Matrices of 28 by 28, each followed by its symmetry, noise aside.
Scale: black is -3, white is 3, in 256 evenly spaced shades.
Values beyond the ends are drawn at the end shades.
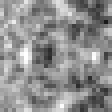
mirrored top to bottom.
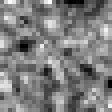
no symmetry.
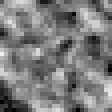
symmetric across the other diagonal.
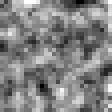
no symmetry.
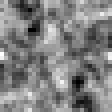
same after a half turn.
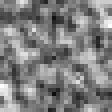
same after a half turn.
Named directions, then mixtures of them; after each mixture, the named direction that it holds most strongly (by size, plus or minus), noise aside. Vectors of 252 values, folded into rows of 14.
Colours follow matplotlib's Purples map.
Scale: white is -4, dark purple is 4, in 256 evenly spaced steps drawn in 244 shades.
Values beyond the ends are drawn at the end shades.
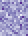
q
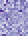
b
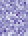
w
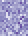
q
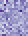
b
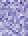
q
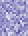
w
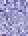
b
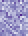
q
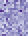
b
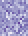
w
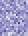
w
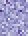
b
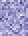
q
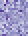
b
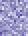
q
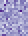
b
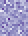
b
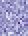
w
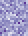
w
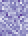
q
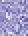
q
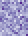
q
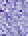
b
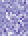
w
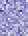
b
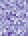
w
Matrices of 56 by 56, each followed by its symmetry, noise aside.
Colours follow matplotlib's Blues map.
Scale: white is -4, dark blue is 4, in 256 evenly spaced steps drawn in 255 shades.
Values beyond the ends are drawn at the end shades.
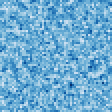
no symmetry.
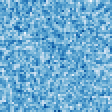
no symmetry.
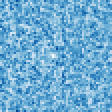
mirrored top to bottom.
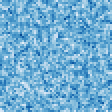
symmetric across the other diagonal.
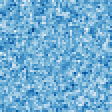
symmetric.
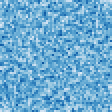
same after a half turn.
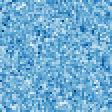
antisymmetric.
